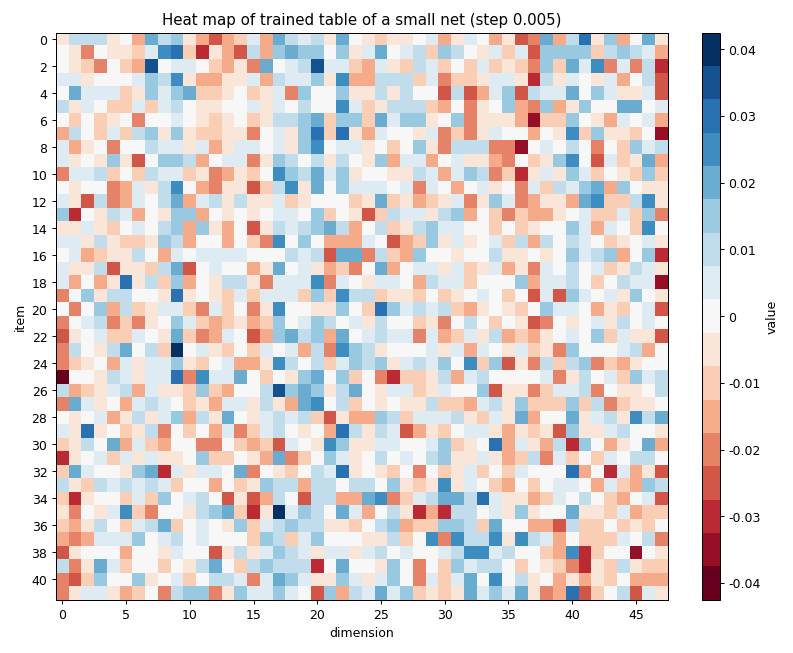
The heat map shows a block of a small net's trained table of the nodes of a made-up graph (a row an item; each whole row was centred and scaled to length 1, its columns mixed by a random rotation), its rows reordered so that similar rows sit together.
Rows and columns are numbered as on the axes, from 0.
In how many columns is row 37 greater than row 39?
19
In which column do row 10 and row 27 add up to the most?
20
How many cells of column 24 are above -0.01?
32
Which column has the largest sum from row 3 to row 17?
9
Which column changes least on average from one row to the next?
41
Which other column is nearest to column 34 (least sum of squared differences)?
6
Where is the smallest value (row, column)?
25, 0
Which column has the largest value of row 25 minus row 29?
14
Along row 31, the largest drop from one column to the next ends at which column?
18
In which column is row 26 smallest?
34
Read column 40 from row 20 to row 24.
0.005 -0.005 0.005 0.015 0.01
